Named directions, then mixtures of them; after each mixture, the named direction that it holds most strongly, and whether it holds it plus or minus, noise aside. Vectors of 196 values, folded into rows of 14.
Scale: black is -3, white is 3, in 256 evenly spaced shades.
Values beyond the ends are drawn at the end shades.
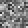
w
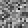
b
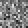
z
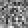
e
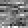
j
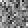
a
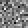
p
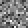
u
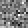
u, minus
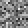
b, minus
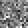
z, minus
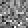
u, plus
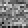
j, minus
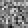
e, minus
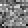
j, minus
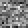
j, minus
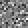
p, plus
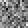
a, plus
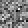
b, minus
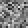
w, plus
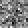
b, minus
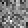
a, minus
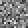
p, minus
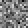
u, plus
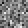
u, plus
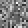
b, minus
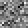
w, minus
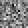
z, minus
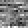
j, plus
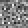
p, plus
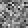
w, plus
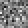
e, plus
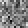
a, plus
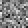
u, plus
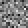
u, plus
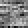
j, minus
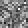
b, minus
